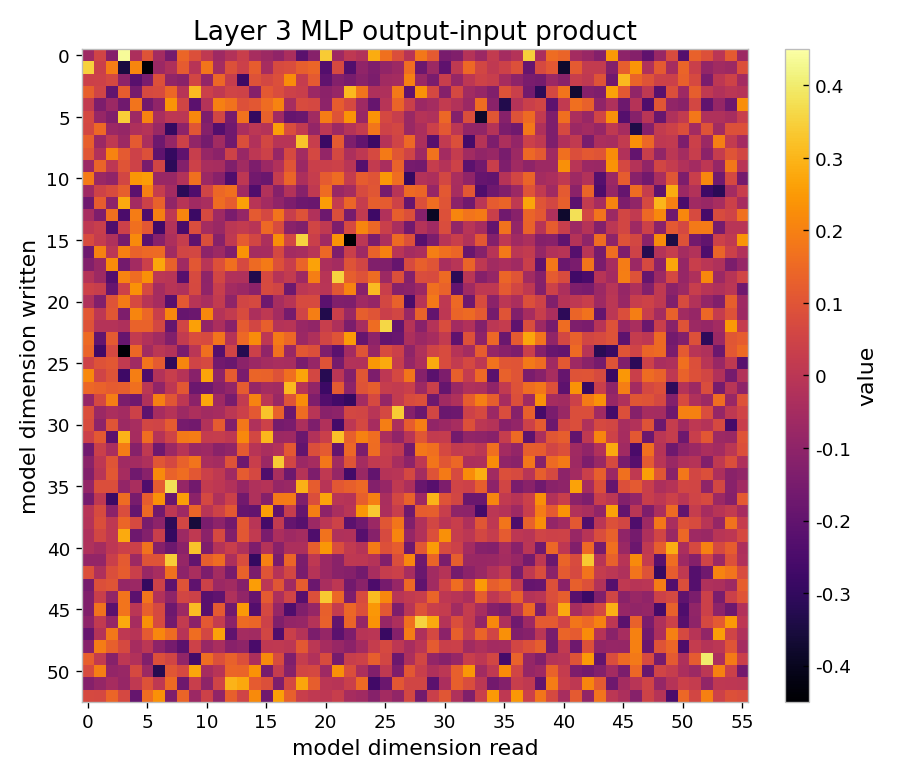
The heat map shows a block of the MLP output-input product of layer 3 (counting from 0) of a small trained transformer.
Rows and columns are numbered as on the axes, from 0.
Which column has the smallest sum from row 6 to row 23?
7
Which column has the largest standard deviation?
3
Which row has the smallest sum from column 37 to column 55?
19
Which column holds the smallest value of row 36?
2
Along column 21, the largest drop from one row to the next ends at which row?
32
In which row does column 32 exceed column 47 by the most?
50
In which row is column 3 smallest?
24
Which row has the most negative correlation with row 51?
25
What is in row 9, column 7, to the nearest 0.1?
-0.3
